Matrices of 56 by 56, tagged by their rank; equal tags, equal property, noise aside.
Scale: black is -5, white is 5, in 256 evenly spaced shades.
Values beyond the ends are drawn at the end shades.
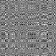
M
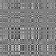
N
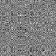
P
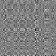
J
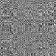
P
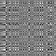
N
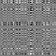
N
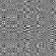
M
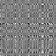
N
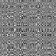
J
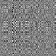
J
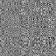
P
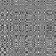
J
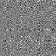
P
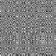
J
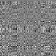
J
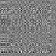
J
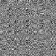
P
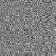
P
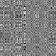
M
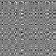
N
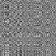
J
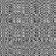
M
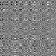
M
